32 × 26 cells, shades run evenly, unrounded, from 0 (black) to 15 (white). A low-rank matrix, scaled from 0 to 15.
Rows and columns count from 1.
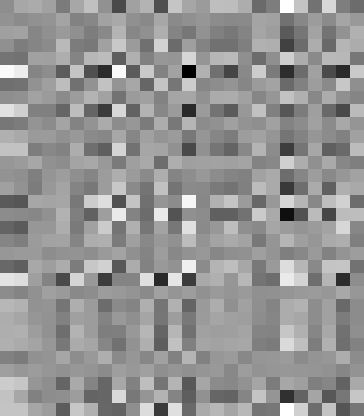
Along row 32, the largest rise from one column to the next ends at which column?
13
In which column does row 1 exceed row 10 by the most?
21
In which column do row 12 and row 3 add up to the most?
9
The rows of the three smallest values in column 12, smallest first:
22, 32, 1
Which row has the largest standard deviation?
6
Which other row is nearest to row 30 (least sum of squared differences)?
24
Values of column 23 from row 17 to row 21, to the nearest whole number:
11 9 9 9 8
